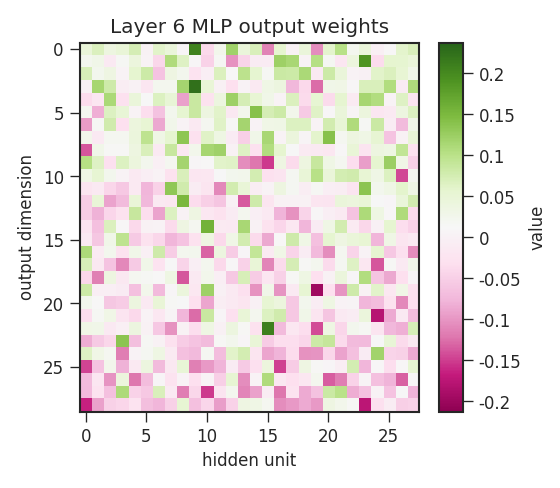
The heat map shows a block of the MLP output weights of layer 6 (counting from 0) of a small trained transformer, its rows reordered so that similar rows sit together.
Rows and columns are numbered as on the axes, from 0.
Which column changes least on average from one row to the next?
5
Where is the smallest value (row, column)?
19, 19
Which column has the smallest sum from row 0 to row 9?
6
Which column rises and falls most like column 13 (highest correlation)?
2
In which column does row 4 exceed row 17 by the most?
24
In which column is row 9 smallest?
15
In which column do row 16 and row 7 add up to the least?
25
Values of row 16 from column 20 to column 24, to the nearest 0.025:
-0.1 0.025 -0.05 0 0.05
